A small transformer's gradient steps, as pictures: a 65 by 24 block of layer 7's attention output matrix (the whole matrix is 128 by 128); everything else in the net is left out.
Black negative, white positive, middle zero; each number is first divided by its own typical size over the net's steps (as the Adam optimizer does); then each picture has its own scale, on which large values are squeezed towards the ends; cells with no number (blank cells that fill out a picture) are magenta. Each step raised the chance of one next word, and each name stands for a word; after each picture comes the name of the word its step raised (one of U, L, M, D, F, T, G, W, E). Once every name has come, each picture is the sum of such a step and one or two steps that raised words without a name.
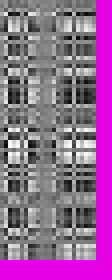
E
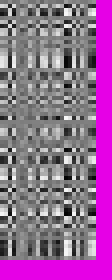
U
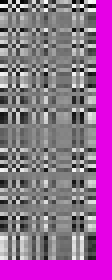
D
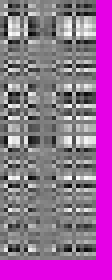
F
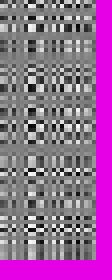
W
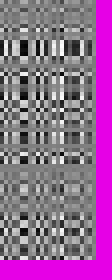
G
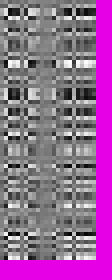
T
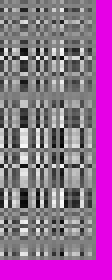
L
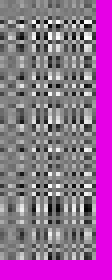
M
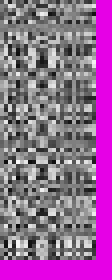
U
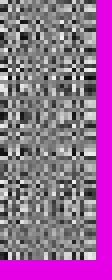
M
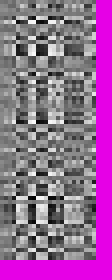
M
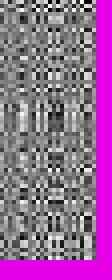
D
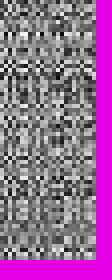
F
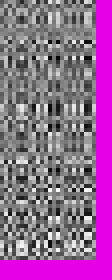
U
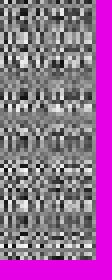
T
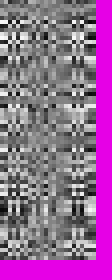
M
